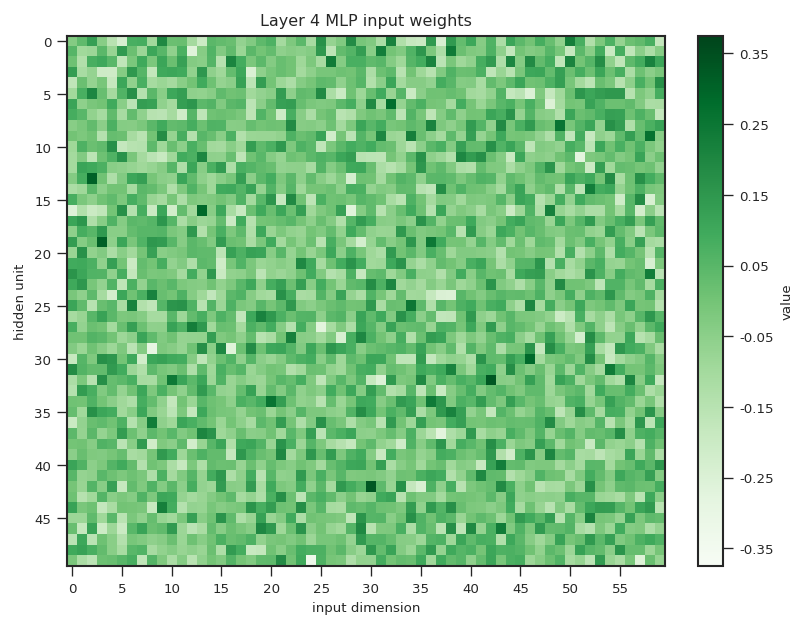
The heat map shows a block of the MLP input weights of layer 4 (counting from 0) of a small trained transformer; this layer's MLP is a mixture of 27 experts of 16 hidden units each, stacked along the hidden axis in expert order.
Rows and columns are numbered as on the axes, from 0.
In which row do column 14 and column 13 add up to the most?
37
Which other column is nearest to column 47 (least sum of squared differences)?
14
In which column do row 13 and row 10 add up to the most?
2
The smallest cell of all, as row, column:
49, 24
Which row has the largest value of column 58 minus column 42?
35
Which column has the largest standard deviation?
52
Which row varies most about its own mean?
16
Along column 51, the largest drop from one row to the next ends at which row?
11
